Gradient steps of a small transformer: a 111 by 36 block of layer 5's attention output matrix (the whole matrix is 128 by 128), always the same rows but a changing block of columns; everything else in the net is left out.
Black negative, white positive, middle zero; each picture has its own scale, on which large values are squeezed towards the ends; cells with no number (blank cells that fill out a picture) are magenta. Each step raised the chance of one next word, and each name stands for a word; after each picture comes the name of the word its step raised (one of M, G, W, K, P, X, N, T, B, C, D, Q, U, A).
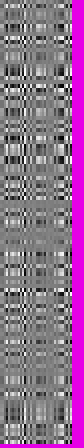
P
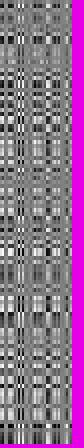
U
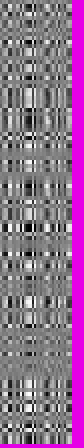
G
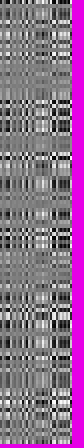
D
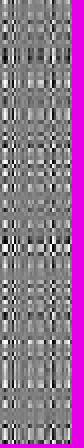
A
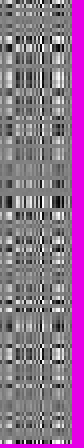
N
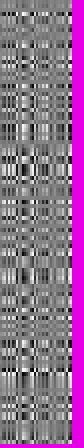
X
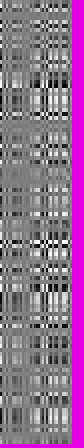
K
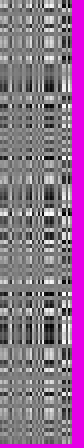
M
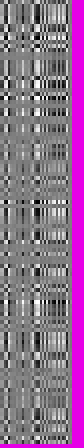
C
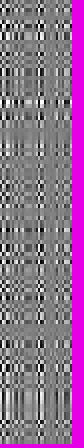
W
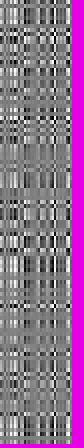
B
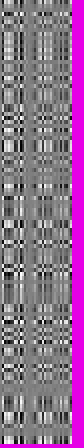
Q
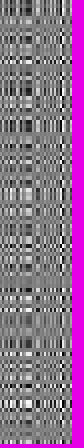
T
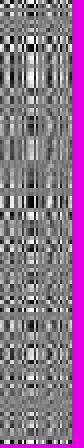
N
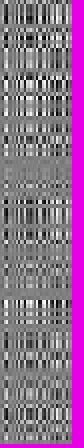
C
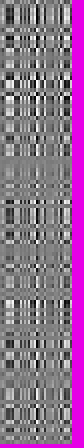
C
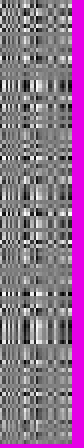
M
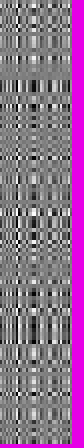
M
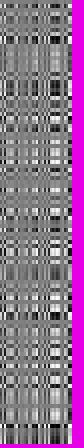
U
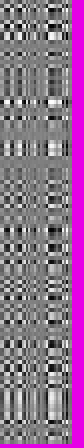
W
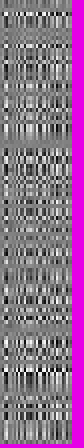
X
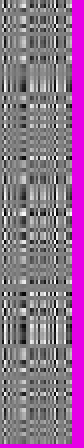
M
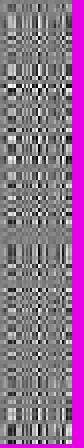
P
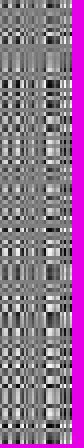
U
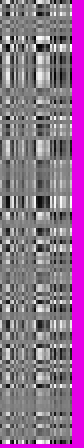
N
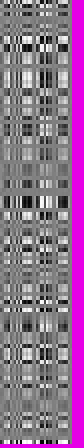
N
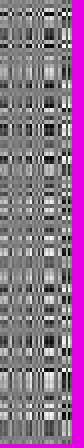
X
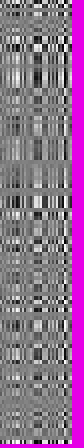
N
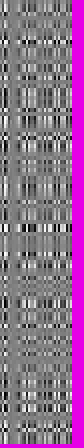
G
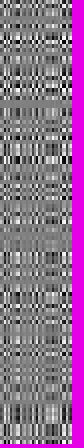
P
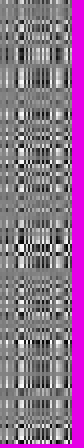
A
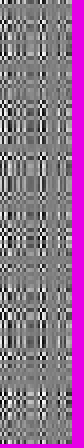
D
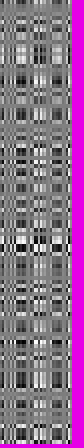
A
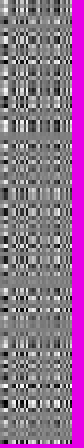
T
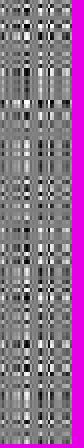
W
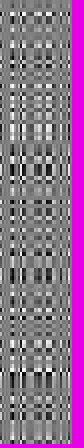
X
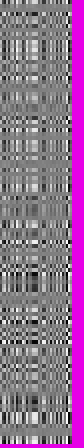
Q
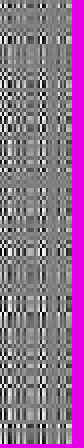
U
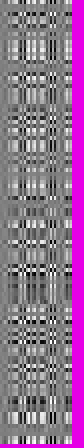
Q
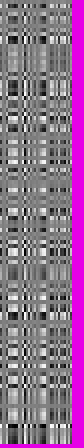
U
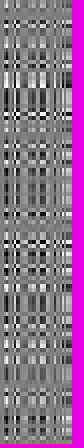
K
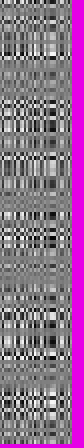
D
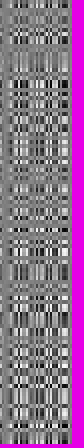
U
